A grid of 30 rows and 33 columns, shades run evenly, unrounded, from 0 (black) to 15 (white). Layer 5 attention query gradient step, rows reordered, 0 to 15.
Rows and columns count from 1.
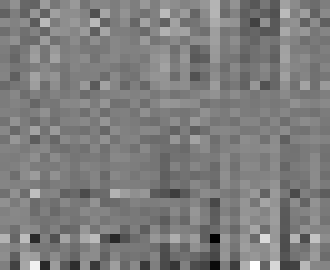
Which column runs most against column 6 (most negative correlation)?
20
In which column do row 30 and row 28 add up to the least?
22
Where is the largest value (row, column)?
30, 26
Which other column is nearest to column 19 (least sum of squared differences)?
16
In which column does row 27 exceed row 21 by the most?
27
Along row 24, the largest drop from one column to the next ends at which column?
29
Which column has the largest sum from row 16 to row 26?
28
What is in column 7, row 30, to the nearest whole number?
5
